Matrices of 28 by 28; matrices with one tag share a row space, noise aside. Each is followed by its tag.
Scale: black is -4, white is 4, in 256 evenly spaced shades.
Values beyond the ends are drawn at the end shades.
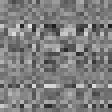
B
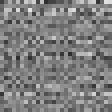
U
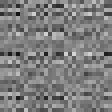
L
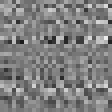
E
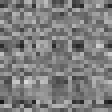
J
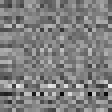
E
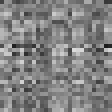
J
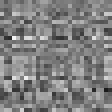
J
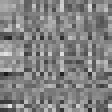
E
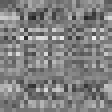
L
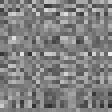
B
